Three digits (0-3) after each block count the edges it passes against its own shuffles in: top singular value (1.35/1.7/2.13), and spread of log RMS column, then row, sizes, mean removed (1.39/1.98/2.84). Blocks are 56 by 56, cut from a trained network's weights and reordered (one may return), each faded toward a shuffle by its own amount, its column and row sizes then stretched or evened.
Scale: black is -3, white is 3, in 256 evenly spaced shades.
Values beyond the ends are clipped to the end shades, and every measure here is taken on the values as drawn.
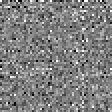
2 2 2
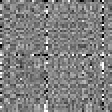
3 2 1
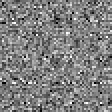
1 0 1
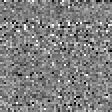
0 1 2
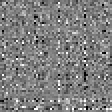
1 2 2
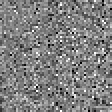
0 2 0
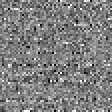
0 0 2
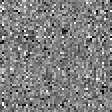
1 2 1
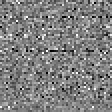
0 0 2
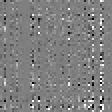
1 3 2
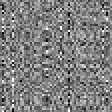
3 2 0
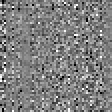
0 3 1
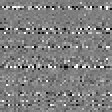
2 0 3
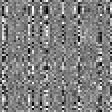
3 3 0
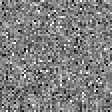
1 0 0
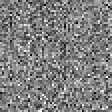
2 1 0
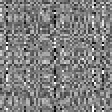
3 2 0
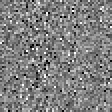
0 1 0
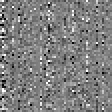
1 3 0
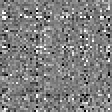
2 2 2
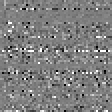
0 1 3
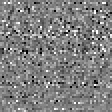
0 0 3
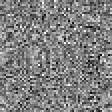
2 0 0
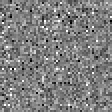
0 1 1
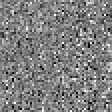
0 2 1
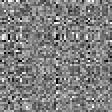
2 2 1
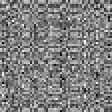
3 1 0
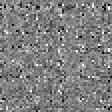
0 2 2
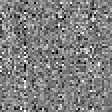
2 2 1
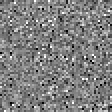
0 1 1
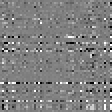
3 2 3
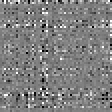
2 2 3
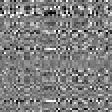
3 1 3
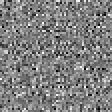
2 0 2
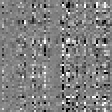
3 3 2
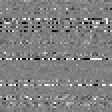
2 0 3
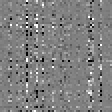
2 3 2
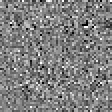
1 1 1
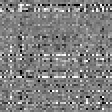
3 1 3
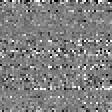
1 1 3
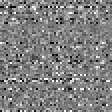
2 1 3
